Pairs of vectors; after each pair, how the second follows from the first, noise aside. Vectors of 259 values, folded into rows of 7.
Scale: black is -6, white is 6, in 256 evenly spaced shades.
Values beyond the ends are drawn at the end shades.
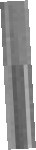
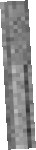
negated.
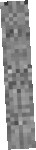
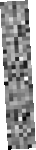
reversed, scaled up.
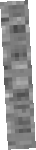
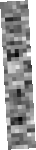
reversed, scaled up.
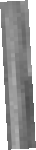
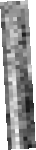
scaled up.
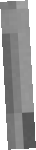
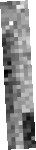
scaled up.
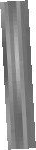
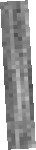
reversed.
